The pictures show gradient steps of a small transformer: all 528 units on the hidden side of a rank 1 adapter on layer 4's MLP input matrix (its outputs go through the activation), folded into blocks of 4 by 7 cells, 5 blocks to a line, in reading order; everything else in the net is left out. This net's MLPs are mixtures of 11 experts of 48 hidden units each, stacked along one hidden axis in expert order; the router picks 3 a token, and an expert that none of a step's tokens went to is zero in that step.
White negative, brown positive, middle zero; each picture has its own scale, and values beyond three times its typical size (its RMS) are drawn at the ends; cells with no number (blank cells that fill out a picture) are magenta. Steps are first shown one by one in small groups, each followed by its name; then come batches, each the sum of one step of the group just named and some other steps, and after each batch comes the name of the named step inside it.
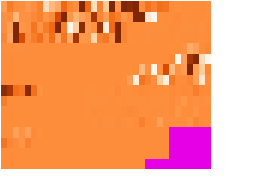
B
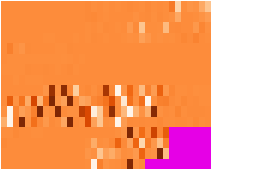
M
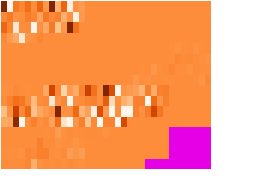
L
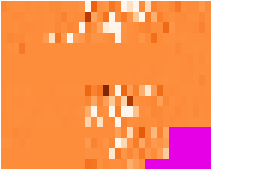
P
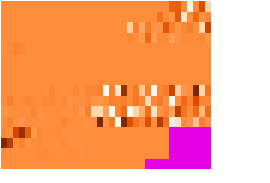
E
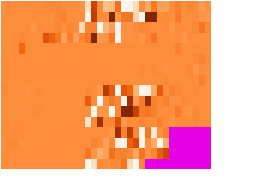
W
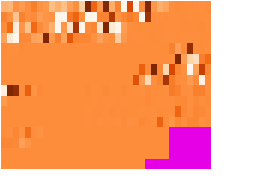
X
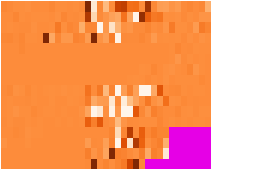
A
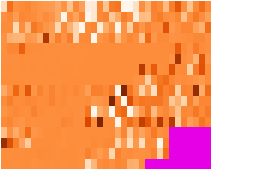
E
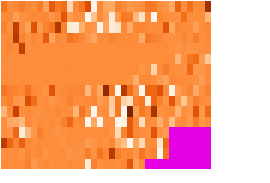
B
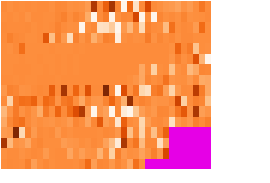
P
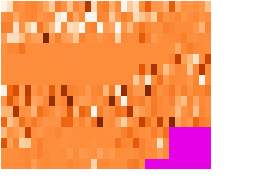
X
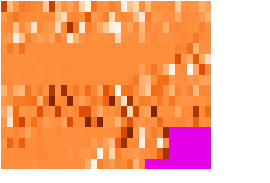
M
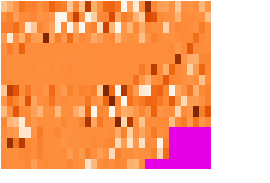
X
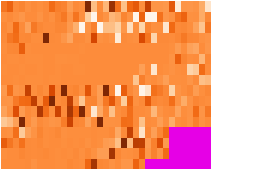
A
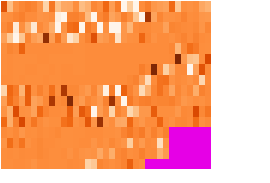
X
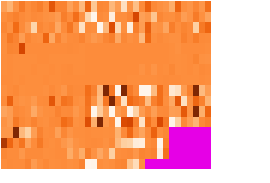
E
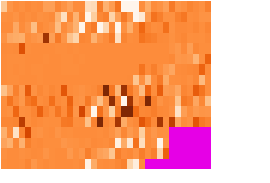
W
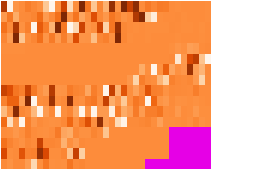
B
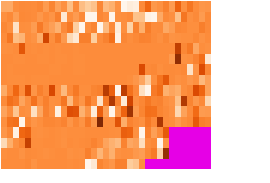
W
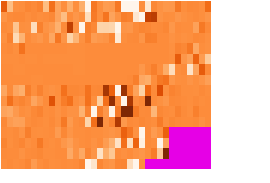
W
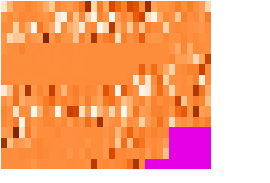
A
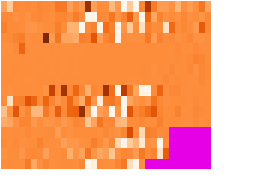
W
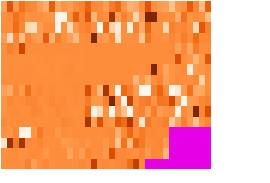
A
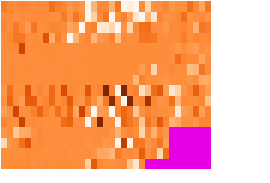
P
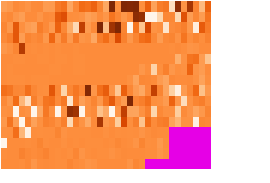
B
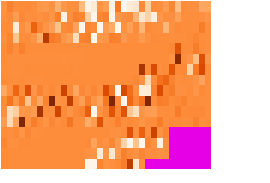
M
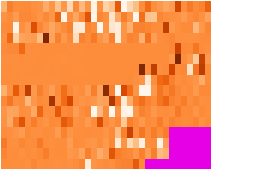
A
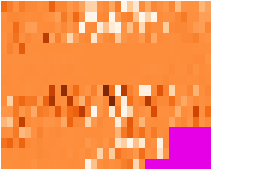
P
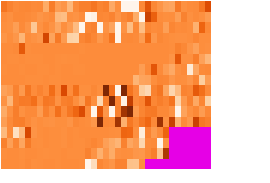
W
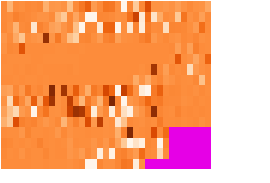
M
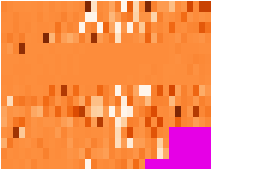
A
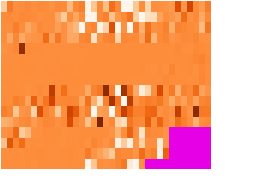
W
